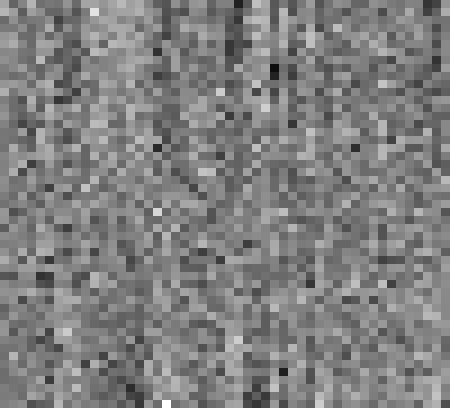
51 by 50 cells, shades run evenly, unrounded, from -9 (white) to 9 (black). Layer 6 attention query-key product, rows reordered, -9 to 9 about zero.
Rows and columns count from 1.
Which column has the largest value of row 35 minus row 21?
6
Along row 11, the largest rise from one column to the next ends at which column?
7
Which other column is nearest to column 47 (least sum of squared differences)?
18
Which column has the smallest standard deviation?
41
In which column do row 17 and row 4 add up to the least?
35
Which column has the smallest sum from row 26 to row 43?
27
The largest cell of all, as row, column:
9, 31
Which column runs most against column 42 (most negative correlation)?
28
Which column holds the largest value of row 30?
43
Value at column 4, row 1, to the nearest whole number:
-4
